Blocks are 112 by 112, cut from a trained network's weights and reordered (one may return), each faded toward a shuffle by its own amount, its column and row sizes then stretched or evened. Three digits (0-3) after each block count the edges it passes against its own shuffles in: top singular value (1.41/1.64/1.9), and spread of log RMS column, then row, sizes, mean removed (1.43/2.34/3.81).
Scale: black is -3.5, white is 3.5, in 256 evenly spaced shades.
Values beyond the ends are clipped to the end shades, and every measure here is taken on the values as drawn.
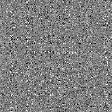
0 2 2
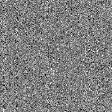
1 2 0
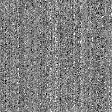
2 2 0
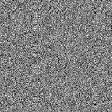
3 1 1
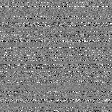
0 0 3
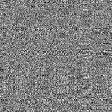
3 0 2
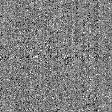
0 1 1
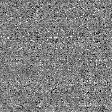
0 1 1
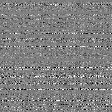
1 0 3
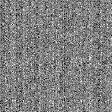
2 1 1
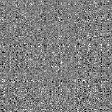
3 2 2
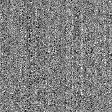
1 1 0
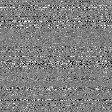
0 0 3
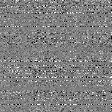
0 1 3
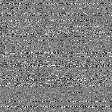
0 0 3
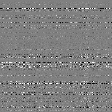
3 1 3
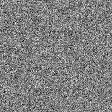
1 0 0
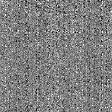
1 2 1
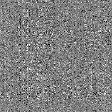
0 2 2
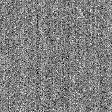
1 1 0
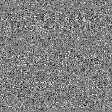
1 0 2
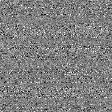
0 0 2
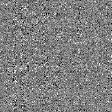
1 2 1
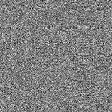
3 0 1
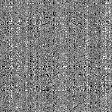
3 2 2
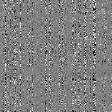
2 3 2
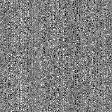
1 2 0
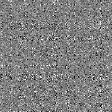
1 2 2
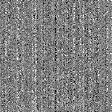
3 2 1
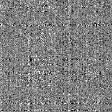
2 1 2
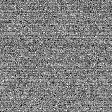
2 0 0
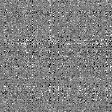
1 2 2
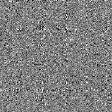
2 2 2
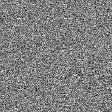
1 1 1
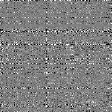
3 2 3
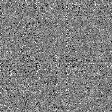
0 1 1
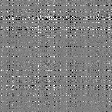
3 2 3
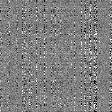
2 3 1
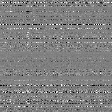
3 1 3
